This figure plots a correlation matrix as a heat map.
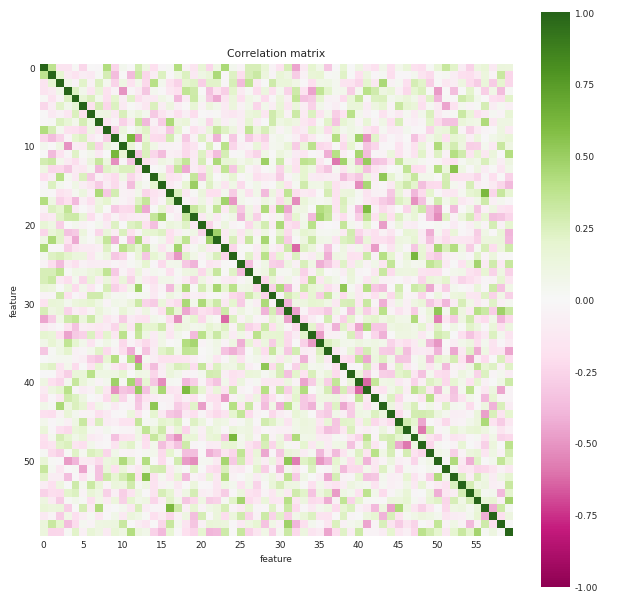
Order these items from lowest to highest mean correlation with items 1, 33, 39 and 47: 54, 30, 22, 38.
54, 38, 30, 22
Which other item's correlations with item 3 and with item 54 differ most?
37
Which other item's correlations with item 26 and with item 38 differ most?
43
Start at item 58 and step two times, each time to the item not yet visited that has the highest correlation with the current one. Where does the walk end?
50
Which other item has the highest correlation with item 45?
56
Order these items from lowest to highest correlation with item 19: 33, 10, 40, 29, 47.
40, 10, 29, 33, 47
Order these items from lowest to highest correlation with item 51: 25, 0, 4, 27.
25, 4, 27, 0
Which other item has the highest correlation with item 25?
55
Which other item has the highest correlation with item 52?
13
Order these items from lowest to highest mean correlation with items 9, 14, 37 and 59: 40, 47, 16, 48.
47, 16, 48, 40
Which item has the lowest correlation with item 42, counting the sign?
23
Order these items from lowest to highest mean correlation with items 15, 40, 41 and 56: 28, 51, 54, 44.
44, 51, 28, 54
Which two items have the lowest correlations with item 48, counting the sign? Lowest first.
46, 45
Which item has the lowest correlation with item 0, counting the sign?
32
